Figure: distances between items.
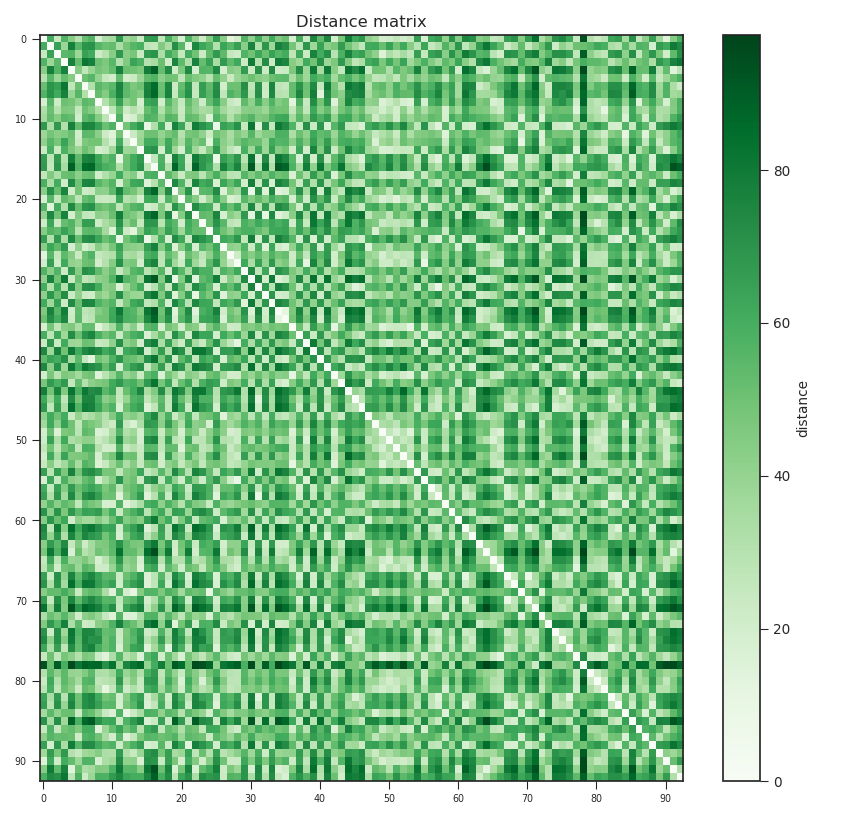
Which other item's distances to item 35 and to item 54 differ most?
34
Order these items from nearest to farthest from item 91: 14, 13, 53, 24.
14, 53, 13, 24
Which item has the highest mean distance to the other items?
78
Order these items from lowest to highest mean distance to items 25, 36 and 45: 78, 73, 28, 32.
28, 78, 32, 73
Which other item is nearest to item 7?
40
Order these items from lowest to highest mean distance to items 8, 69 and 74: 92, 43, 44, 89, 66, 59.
66, 89, 59, 44, 43, 92
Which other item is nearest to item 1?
21
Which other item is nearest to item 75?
44
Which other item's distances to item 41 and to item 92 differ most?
71
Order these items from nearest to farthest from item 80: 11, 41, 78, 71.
11, 41, 71, 78
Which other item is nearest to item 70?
67
